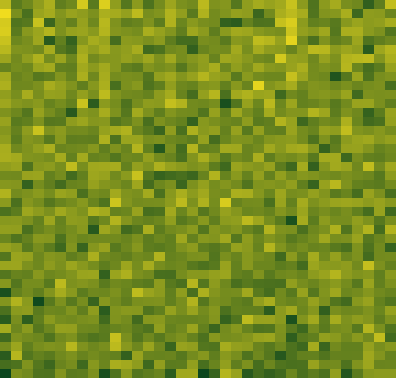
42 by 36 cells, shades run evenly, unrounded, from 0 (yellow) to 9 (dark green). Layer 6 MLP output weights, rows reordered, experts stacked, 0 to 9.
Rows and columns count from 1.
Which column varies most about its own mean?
1
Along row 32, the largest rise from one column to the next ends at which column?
19
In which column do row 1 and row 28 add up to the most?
34
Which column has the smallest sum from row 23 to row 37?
31
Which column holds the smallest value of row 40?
2
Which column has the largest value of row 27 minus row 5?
27
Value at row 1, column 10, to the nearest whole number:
1
